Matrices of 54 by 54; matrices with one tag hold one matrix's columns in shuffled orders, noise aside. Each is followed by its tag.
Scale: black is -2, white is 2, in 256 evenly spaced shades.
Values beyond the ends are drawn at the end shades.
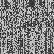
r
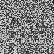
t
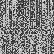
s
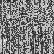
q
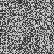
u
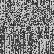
q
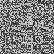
u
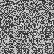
t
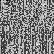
q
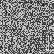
u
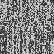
q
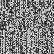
r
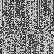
s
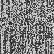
q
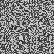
u
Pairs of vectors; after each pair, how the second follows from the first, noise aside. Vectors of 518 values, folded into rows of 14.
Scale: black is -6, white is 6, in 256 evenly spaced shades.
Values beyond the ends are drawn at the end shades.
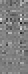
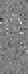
negated, partly zeroed.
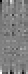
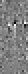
wrapped around, negated.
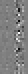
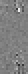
negated, partly zeroed.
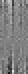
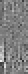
wrapped around, negated.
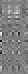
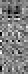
negated, scaled up.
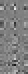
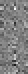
copied.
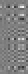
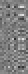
copied.
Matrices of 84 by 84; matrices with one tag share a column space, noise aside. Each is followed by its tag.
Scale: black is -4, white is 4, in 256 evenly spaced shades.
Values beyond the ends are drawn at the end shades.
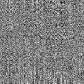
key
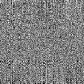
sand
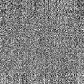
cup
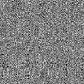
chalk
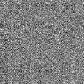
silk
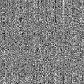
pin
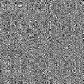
silk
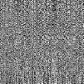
key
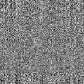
cup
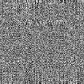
sand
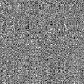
silk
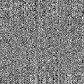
cup
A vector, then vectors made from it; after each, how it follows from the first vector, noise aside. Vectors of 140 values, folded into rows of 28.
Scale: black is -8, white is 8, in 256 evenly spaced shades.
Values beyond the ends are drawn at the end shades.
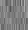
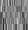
reversed, negated, scaled up.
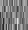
reversed, negated, scaled up.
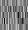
wrapped around, scaled up.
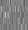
wrapped around, negated, partly zeroed.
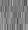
reversed.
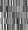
reversed, scaled up.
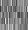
wrapped around, scaled up.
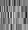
wrapped around, scaled up.
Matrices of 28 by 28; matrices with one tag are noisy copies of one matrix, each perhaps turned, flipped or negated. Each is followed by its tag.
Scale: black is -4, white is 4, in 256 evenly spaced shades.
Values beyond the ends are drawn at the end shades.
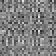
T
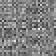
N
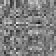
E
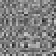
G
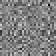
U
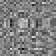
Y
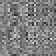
N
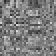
E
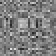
Y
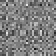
U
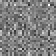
U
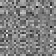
U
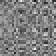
G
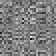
T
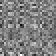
G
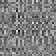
T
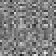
G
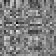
E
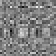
Y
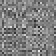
N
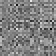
N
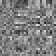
E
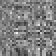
E
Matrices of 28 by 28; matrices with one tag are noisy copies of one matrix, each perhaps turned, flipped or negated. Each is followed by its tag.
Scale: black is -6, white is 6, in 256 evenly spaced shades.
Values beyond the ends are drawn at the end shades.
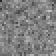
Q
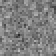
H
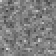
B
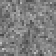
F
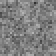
F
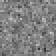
Q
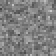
Q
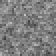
B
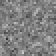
Q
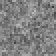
F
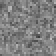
H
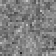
F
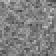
B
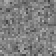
H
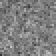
B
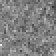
B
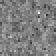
Q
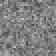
H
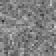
F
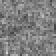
F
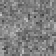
F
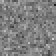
H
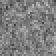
B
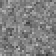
B
